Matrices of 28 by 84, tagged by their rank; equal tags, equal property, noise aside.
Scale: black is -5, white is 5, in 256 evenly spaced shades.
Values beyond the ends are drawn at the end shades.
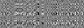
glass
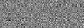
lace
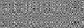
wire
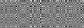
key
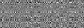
glass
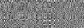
wire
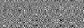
wire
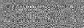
lace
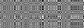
key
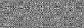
wire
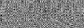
lace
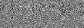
lace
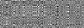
wire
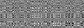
glass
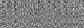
wire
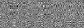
lace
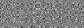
lace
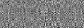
wire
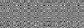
glass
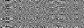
wire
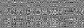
wire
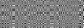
key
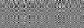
key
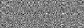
lace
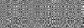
glass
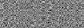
lace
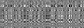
key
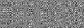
lace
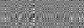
key
